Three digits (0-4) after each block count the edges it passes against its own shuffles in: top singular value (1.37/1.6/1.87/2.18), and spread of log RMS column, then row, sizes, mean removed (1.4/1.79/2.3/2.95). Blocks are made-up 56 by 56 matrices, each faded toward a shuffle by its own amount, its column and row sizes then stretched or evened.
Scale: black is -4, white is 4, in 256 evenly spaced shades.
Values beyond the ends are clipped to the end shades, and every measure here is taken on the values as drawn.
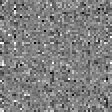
1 2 2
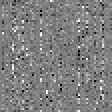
1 4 0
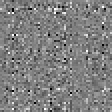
2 3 2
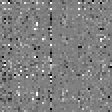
3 3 2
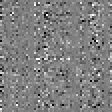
1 4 2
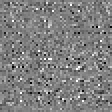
2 1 3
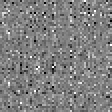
2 3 1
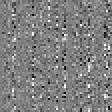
0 4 1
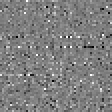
1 1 2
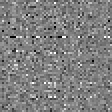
3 2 2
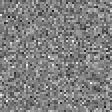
3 0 0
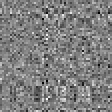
4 3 2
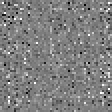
1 3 1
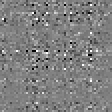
2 3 3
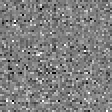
1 0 2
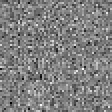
3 2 0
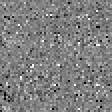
0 1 2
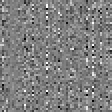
1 4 0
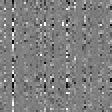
4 4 1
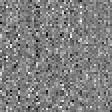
3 3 0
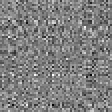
4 2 3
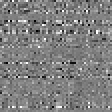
4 0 4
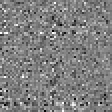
1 2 2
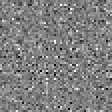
3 1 2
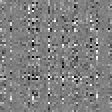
3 4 2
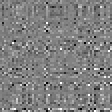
4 2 4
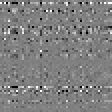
4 2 4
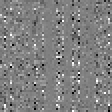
0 4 0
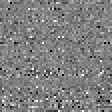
0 1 3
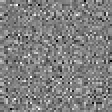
4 0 3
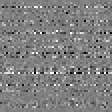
3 0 4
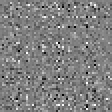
2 3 3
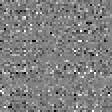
3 1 3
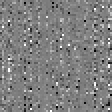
1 4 0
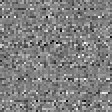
0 0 4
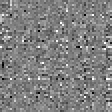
2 3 2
